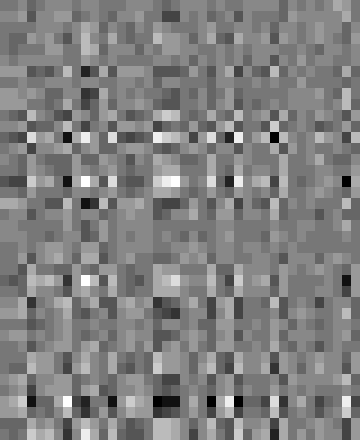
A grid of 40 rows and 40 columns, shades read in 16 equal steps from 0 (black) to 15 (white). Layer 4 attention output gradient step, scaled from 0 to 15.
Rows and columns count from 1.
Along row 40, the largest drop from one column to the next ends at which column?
31
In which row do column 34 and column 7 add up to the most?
37
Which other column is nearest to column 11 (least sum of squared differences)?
6
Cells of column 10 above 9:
12
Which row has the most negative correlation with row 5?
9
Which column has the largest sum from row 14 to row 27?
20
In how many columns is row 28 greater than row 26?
16
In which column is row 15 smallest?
15
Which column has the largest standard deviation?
10
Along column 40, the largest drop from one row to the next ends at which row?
14
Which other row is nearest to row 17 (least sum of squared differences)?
26
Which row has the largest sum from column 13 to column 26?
17
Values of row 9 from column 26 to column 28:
9 6 7
